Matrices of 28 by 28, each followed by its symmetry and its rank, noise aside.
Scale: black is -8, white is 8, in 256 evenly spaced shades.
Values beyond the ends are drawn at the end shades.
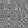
no symmetry, rank three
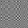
symmetric, rank one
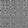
antisymmetric, rank two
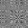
no symmetry, rank two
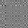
no symmetry, rank two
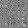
no symmetry, rank three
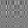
no symmetry, rank one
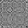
symmetric, rank three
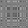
symmetric, rank one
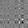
symmetric, rank one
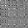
symmetric, rank two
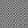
symmetric, rank one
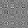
antisymmetric, rank two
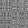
antisymmetric, rank two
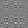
no symmetry, rank one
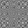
symmetric, rank two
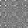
symmetric, rank two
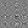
no symmetry, rank two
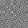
symmetric, rank three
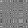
symmetric, rank one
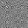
symmetric, rank three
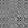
symmetric, rank two
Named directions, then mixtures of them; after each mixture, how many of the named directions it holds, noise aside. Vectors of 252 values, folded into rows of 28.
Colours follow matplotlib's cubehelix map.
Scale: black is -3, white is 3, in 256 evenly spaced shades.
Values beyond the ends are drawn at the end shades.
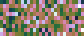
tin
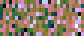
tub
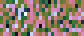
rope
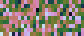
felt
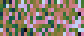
two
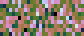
four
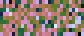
two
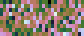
four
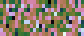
four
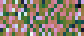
three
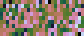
three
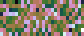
two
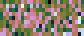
four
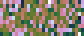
four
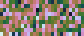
one
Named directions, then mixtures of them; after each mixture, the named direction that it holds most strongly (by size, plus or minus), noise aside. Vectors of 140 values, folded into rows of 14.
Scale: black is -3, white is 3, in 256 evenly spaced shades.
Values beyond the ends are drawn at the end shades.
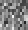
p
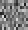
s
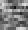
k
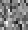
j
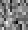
j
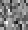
j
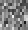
p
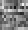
k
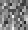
p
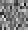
s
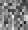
p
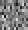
s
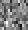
j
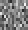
s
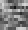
k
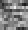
k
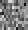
s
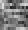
k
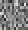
s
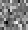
j
